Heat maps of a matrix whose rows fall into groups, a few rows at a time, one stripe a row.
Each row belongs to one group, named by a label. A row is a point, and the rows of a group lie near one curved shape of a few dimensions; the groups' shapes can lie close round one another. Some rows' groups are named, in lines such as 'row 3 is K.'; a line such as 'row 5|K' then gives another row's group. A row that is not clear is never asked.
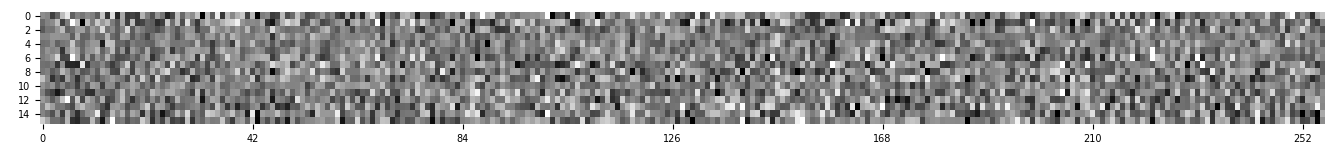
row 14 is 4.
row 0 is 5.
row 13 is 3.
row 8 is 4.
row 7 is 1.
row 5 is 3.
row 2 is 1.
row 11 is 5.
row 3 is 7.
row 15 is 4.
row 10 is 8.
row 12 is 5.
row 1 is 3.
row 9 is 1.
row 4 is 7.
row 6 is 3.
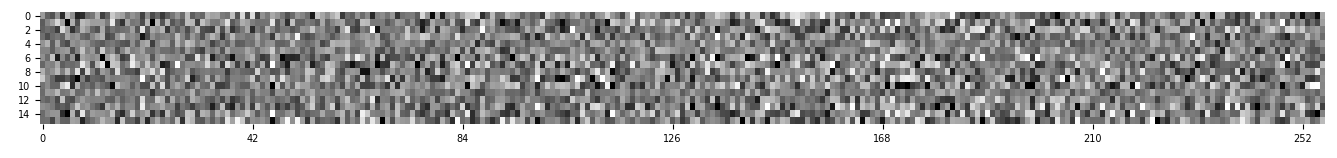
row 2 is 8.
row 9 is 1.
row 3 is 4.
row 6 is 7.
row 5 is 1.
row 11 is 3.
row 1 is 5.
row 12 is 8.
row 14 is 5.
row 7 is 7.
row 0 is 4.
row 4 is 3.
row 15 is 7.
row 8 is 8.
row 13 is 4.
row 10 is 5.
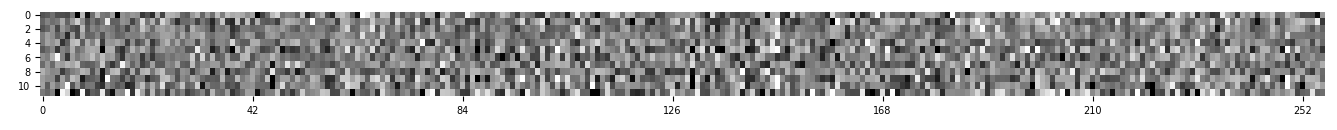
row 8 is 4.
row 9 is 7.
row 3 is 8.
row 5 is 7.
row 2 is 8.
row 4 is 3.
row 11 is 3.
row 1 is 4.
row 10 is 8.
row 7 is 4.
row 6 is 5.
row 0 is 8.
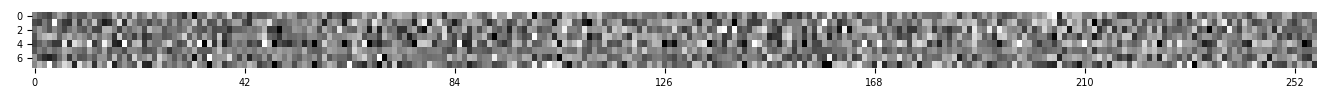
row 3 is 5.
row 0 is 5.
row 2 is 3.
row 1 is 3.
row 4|7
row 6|5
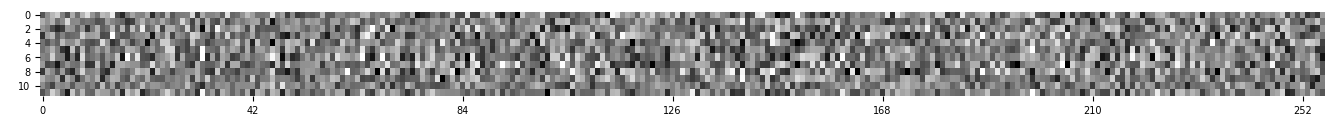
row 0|5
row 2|5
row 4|4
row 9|4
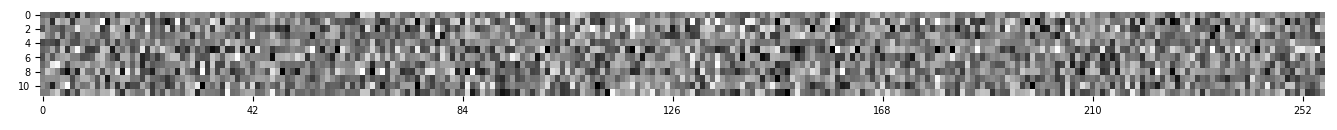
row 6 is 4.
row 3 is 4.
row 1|7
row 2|3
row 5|4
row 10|5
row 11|5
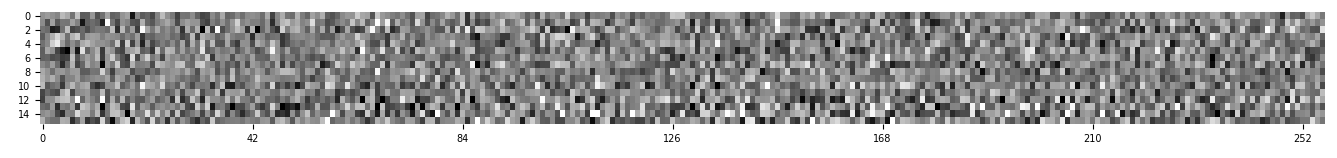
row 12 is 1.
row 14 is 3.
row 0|7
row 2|5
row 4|5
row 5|8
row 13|7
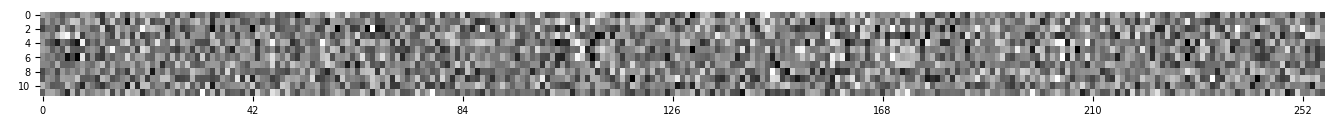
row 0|4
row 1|3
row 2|8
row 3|5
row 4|1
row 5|4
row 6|1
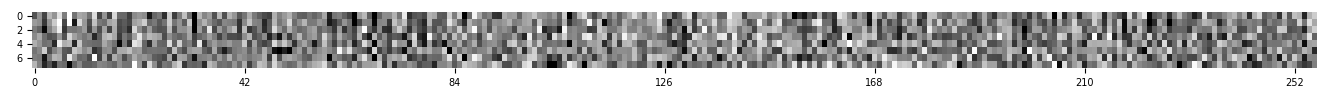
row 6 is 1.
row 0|1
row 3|3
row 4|1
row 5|7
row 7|1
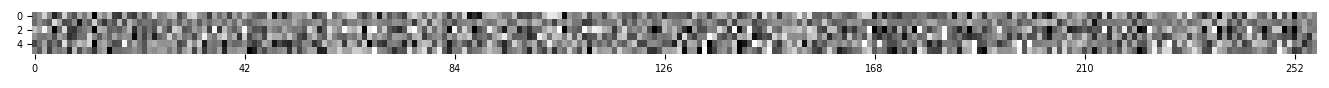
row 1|3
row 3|4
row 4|7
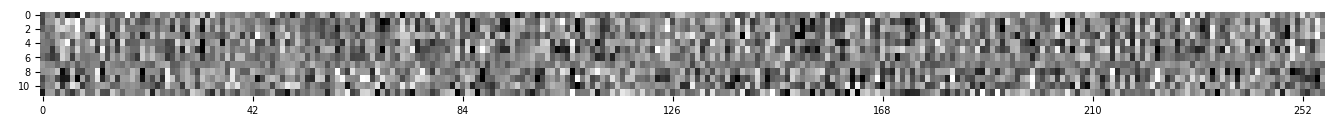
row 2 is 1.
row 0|1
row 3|4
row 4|5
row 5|1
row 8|8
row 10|3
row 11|3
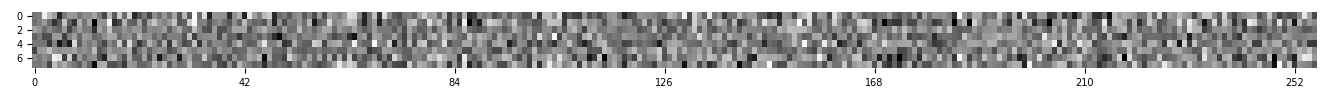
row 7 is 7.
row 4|1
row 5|1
